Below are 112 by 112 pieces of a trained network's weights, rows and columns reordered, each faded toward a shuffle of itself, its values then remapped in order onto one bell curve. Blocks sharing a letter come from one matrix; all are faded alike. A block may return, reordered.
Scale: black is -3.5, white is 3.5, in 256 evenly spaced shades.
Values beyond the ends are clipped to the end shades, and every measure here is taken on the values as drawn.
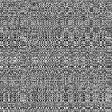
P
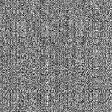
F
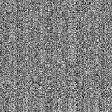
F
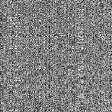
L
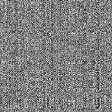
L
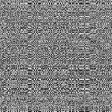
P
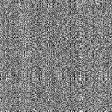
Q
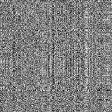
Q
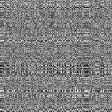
P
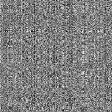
Q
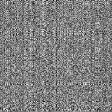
L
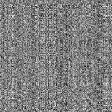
F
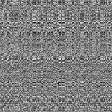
P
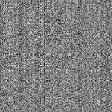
L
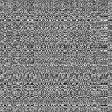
P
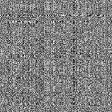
Q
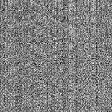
F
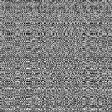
P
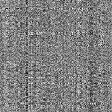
Q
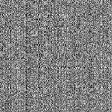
L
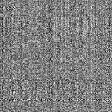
Q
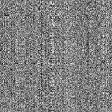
Q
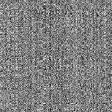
L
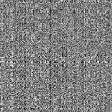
L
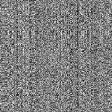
L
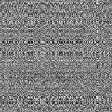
P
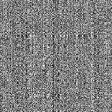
L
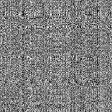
Q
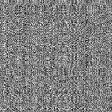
F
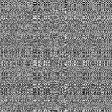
P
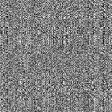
Q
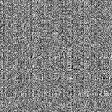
F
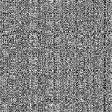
L
